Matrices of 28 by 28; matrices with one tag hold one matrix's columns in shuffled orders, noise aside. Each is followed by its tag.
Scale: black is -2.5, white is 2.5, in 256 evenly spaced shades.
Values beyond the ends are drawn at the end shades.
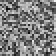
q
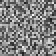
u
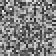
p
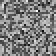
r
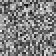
q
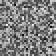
p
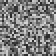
r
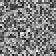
u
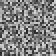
p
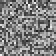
u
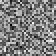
u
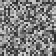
p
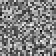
p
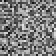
u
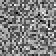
u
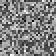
q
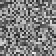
u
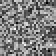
p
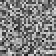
u
